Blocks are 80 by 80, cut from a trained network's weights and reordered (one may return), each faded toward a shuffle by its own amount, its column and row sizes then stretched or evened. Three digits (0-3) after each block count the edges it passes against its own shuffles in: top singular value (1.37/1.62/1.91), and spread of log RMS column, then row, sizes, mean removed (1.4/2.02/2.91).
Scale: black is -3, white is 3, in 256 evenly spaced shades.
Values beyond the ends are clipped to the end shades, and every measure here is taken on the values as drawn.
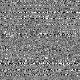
2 0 3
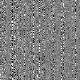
1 3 0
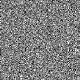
2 1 0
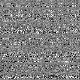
1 0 3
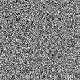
3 1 0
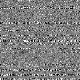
3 0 3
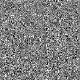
1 2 1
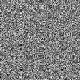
3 0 0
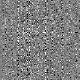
2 3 1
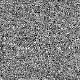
1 1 1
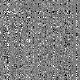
0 3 2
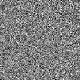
3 1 0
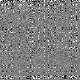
2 3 3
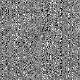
0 3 1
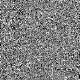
0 2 1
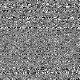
1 1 3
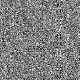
2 1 0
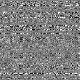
3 0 3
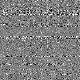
2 1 3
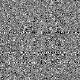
2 2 2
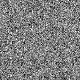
1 1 0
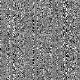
1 3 0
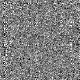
1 2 1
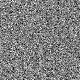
1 0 0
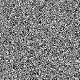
2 1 0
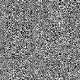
1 2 0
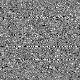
1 0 2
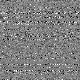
0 0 3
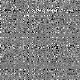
0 3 3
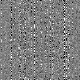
3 3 0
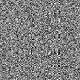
3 1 0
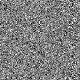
2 1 0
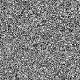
2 0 1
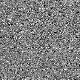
0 0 2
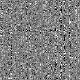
0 3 1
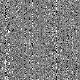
0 3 0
